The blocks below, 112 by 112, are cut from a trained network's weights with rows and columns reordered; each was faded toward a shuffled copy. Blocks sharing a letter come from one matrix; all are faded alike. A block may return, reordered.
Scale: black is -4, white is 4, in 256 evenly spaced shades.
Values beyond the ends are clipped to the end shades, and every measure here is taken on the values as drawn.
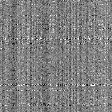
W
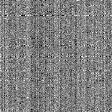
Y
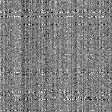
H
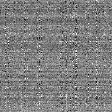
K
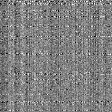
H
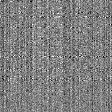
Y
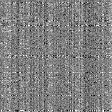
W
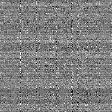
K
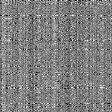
W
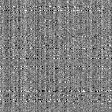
W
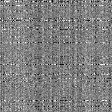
H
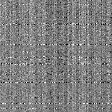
H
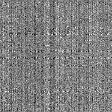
Y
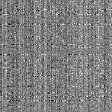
W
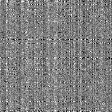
W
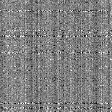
H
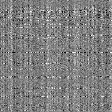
W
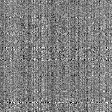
Y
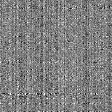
Y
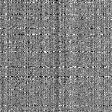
H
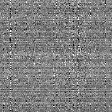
K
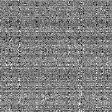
K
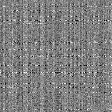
W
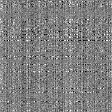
W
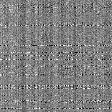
H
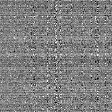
K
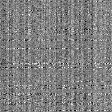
H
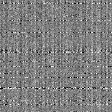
H
